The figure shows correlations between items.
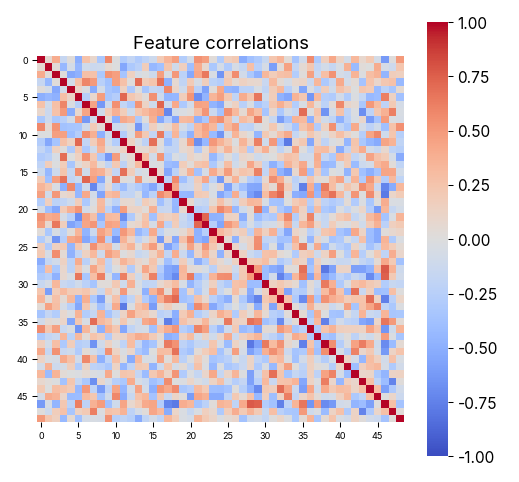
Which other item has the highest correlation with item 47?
7
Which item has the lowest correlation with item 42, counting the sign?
28
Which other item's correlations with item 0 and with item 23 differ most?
21
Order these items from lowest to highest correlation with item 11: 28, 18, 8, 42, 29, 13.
18, 13, 28, 42, 8, 29
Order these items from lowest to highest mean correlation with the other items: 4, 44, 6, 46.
4, 46, 44, 6
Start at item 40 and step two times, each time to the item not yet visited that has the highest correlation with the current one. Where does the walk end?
16
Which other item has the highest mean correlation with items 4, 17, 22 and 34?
43
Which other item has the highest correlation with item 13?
3
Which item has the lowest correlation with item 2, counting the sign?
24
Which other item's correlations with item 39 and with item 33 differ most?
31
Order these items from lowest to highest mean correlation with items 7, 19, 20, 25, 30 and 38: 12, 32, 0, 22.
32, 0, 22, 12
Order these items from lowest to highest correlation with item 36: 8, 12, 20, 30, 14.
8, 20, 12, 14, 30
